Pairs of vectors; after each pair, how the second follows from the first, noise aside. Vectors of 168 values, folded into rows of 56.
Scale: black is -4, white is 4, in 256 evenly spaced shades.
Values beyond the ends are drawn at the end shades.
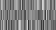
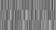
wrapped around, shrunk.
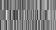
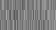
shrunk.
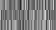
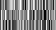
negated, scaled up.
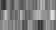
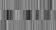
wrapped around, partly zeroed.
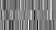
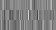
wrapped around, shrunk.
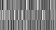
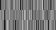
wrapped around, negated, partly zeroed.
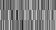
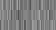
wrapped around, shrunk.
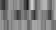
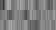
wrapped around, shrunk.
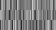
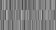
wrapped around, shrunk.
